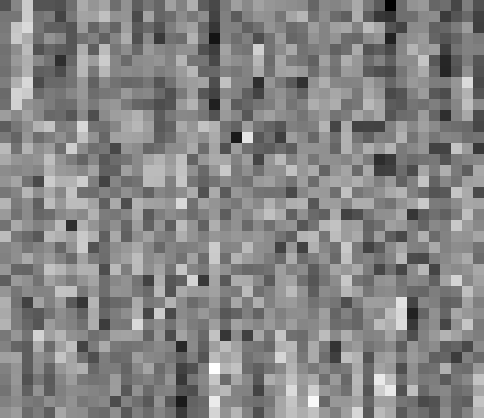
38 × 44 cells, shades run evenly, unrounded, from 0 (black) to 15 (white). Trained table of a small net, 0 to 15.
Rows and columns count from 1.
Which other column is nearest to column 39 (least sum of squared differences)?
14
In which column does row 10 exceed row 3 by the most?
44
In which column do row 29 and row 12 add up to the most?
37
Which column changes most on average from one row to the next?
35
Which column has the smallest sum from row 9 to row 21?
41
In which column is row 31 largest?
4
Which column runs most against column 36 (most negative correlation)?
3
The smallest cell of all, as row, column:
1, 36
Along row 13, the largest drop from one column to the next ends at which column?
24
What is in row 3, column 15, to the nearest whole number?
5
